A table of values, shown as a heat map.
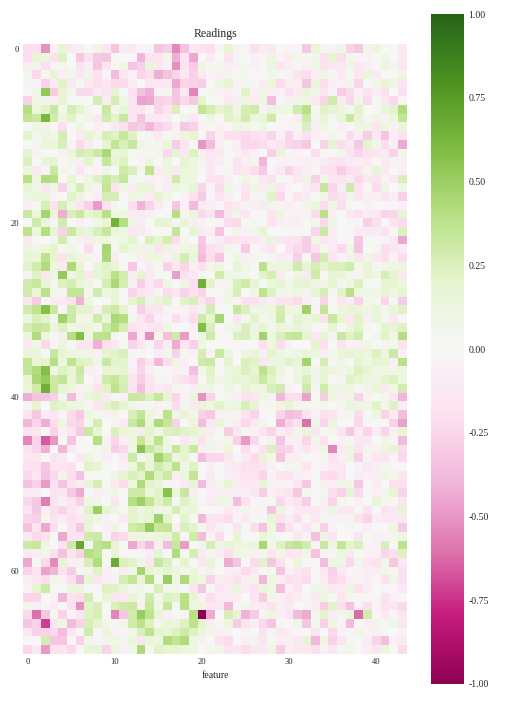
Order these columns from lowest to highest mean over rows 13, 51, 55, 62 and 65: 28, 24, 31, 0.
31, 0, 24, 28
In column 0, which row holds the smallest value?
45
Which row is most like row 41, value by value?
35
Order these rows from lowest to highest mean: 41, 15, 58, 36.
58, 15, 41, 36
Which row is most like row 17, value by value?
62
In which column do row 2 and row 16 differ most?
17
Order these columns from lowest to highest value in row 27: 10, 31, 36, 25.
36, 31, 25, 10
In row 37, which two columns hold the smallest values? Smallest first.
19, 13
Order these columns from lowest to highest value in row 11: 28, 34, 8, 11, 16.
34, 28, 8, 16, 11
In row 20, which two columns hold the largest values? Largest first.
10, 11
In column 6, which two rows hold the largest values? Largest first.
57, 33
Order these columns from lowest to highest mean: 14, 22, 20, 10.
20, 22, 14, 10
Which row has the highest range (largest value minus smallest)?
65
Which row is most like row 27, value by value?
32
